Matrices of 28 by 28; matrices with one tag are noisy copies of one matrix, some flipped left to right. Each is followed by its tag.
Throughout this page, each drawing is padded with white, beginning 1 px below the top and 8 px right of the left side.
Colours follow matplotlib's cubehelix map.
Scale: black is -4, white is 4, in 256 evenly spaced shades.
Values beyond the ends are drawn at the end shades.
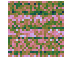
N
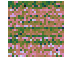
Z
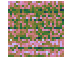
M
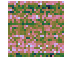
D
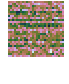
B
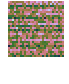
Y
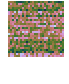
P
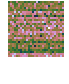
P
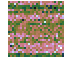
D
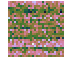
M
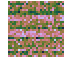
N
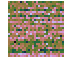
P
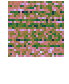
B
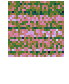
N
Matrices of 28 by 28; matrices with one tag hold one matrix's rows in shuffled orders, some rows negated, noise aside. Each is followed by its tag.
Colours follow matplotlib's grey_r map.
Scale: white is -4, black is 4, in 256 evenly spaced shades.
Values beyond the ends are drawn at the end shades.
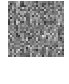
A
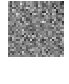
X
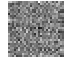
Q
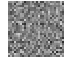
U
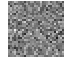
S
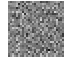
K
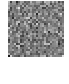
A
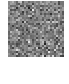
K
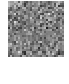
S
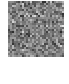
X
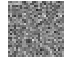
S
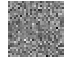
Q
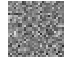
S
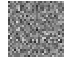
A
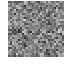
S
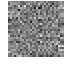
Q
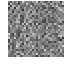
A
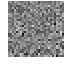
U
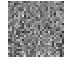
U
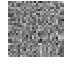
Q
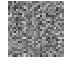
S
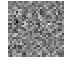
S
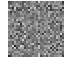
U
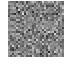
K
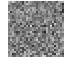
X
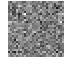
S
